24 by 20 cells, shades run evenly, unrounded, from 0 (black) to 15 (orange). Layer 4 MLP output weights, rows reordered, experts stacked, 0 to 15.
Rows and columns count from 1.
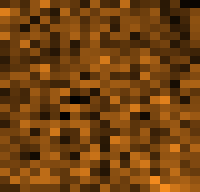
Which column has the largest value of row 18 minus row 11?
18
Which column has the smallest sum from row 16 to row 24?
11
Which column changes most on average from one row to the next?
4
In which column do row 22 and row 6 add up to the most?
3
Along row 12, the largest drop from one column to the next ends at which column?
8
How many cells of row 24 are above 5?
14
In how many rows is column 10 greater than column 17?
13
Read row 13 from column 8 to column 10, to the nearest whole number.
0 1 7
